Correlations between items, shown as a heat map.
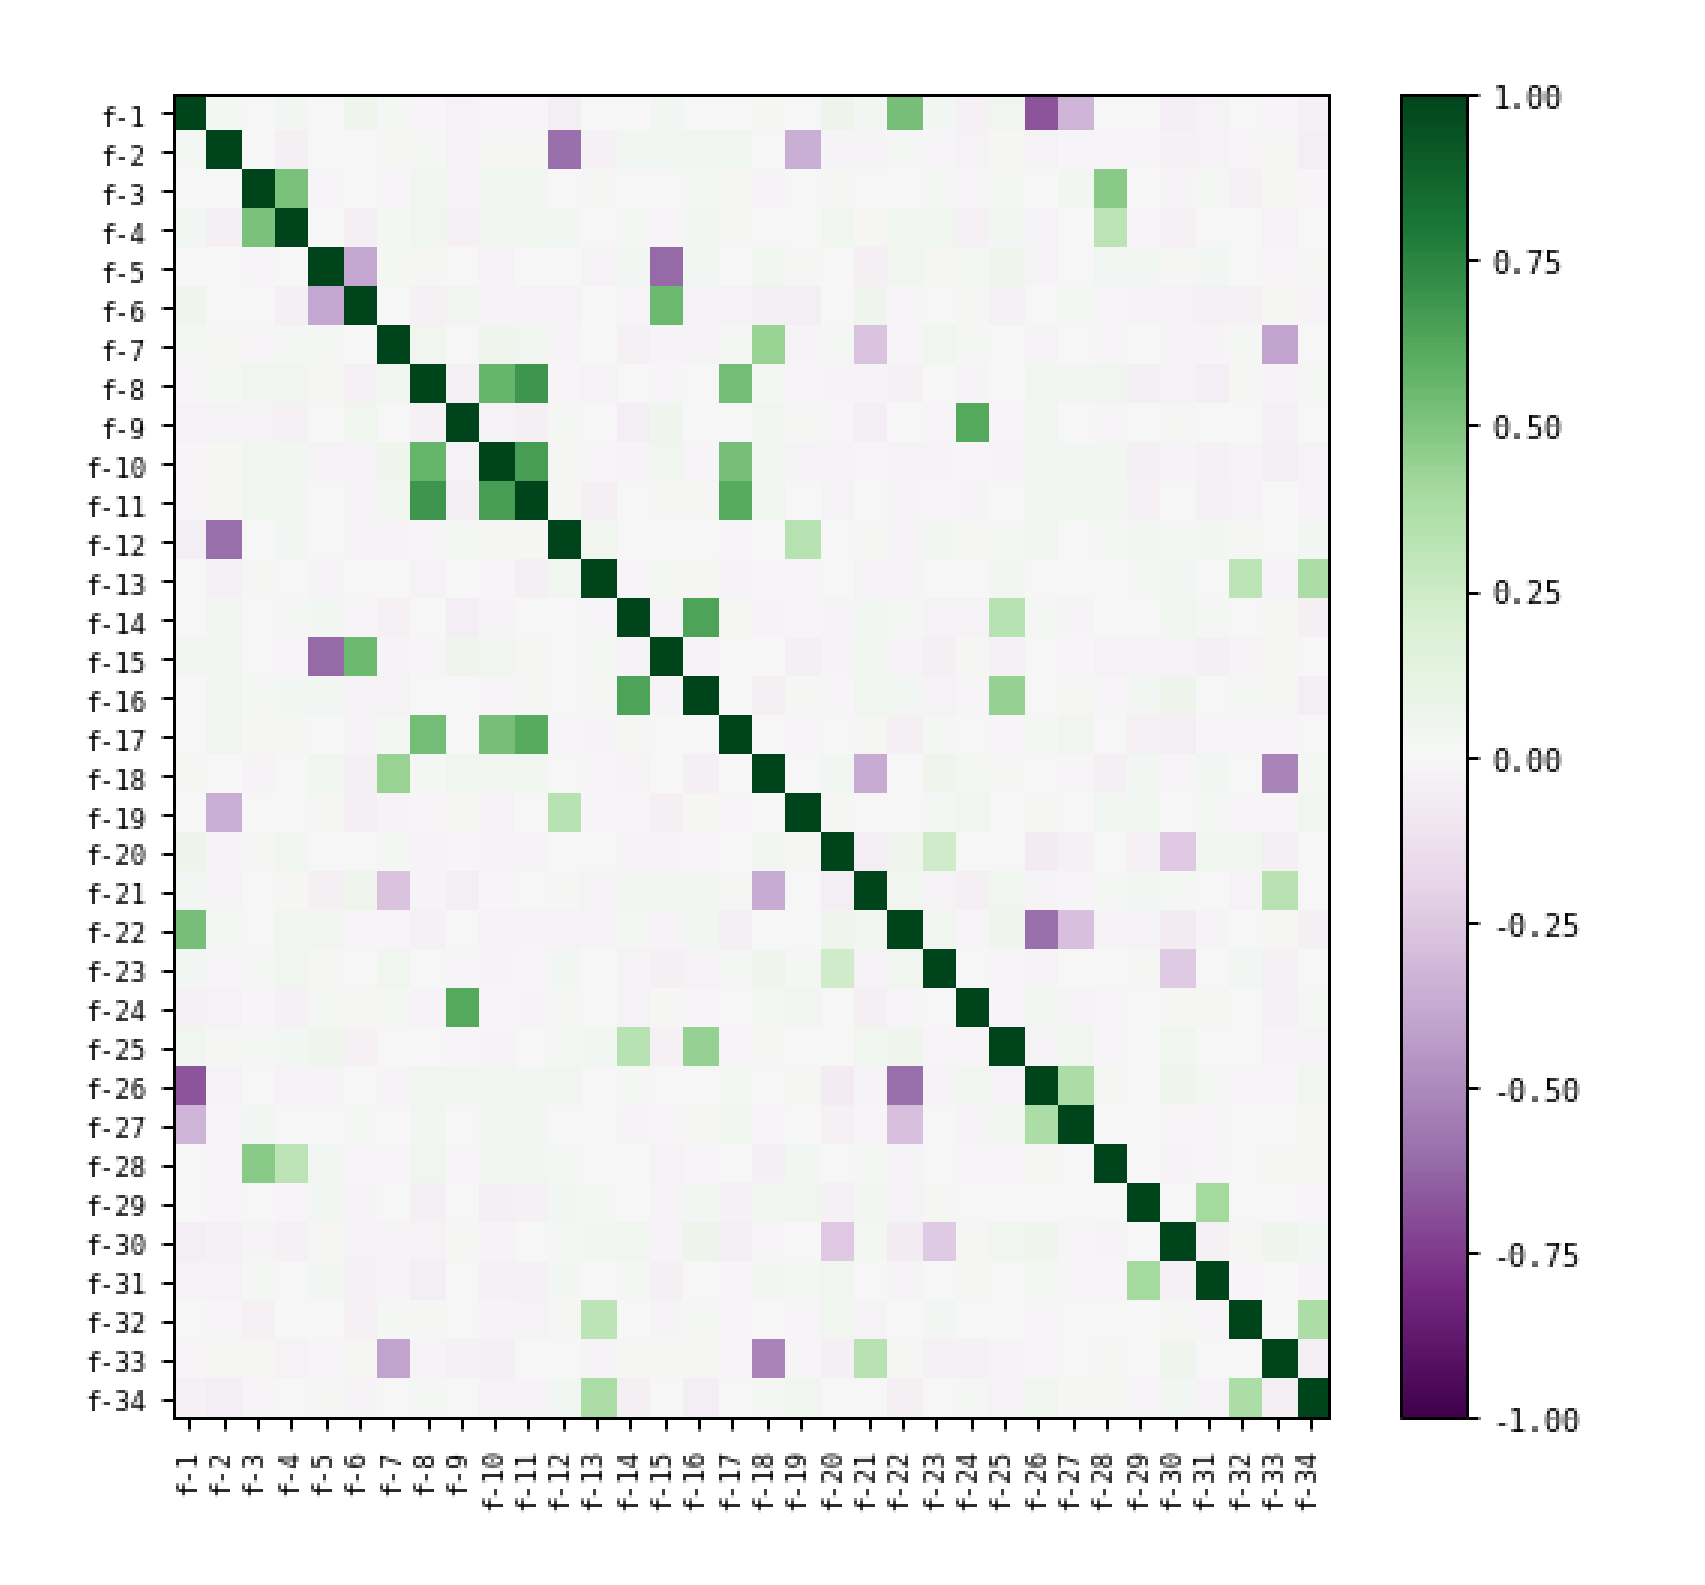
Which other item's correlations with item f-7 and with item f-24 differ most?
f-9
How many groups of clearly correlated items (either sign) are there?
11
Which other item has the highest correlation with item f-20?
f-23
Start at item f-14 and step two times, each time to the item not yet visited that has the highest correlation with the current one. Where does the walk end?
f-25
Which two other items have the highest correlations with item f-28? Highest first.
f-3, f-4
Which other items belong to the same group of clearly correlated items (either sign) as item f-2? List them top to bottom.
f-12, f-19
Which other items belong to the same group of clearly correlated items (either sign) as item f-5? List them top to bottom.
f-6, f-15
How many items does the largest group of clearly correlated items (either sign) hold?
4
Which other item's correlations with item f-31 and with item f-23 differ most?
f-29
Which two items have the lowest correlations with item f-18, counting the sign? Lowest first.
f-33, f-21
